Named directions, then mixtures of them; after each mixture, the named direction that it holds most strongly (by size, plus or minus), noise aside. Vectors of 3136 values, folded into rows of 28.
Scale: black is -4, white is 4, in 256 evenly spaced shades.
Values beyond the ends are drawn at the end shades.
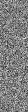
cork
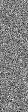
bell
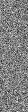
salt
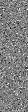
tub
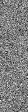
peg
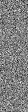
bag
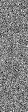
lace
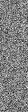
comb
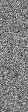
lace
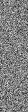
salt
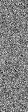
lace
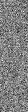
lace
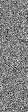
comb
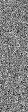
salt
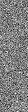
peg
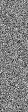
bell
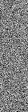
salt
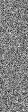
salt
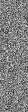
comb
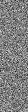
bag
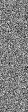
salt
